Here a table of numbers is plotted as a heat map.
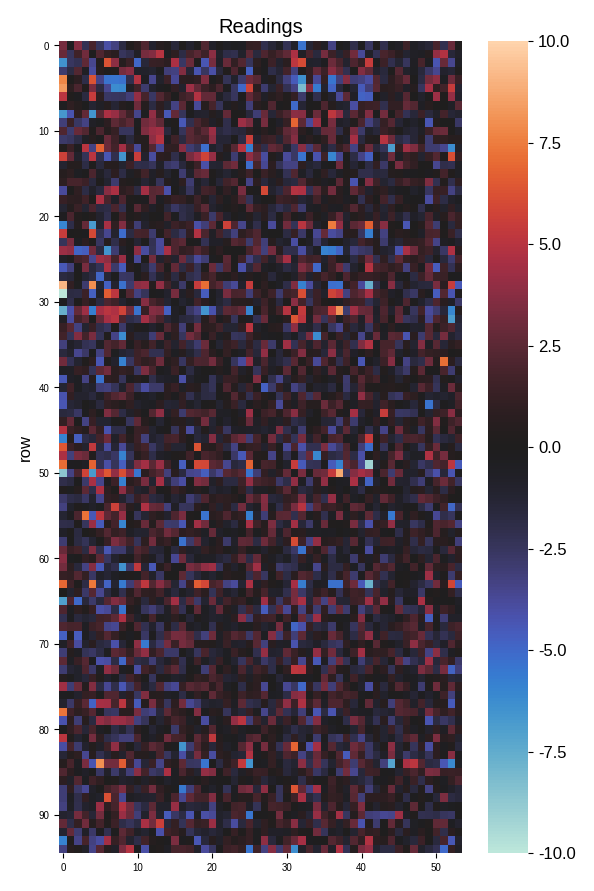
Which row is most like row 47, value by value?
22
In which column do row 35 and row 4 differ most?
0
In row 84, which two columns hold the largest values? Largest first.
5, 8
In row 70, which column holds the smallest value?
11
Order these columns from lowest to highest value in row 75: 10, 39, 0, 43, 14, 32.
32, 14, 43, 39, 10, 0
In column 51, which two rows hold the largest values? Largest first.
37, 1
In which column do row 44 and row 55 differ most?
3
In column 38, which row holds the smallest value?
83
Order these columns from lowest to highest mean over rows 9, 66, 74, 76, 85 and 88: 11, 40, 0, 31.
40, 0, 11, 31
